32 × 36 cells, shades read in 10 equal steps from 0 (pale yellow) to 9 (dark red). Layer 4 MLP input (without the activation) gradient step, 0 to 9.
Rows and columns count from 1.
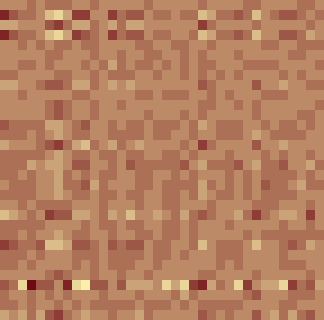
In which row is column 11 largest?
29
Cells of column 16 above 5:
3
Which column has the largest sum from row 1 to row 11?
11
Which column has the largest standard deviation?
7
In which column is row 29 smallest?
10
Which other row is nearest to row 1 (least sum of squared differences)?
12
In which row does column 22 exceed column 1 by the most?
22
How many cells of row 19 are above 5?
2
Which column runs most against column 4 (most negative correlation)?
21
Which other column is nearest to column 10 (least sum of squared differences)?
9
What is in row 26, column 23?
4
